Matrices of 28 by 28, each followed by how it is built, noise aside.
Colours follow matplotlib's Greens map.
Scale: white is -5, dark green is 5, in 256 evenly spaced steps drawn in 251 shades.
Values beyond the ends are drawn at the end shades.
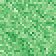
Toeplitz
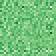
low rank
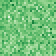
noise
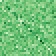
diagonal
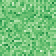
noise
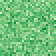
noise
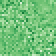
block diagonal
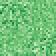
block diagonal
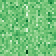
uneven columns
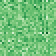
low rank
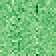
uneven columns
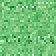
uneven rows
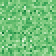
low rank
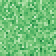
noise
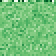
uneven rows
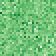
block diagonal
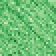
Toeplitz
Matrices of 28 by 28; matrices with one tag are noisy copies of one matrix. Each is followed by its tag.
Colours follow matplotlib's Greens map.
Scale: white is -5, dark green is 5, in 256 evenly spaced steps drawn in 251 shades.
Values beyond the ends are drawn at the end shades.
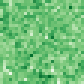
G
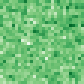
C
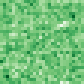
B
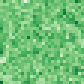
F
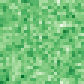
B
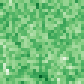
G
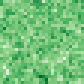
G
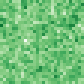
C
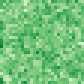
F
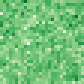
C
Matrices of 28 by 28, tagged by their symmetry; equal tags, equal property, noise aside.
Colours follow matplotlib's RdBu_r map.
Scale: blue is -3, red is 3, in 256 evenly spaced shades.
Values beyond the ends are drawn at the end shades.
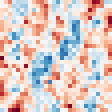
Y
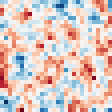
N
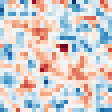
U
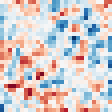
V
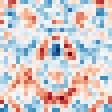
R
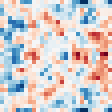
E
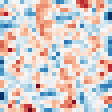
Y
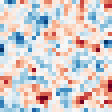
N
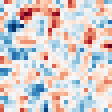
V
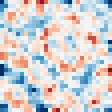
U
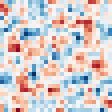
Y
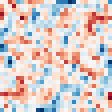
Y
